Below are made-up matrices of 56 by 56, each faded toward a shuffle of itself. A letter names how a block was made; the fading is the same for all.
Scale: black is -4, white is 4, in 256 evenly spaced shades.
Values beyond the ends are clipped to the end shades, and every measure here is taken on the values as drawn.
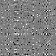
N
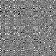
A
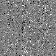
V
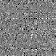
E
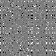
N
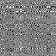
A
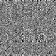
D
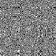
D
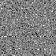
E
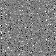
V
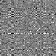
A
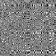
A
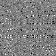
E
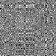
A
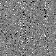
V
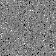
V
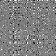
N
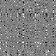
N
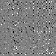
N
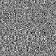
D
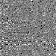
E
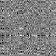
A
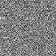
D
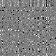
N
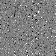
V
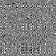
A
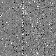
V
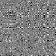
A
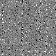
V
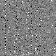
V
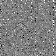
V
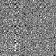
D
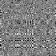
A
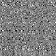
E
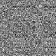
D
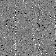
V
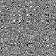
E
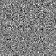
D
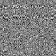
E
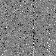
V
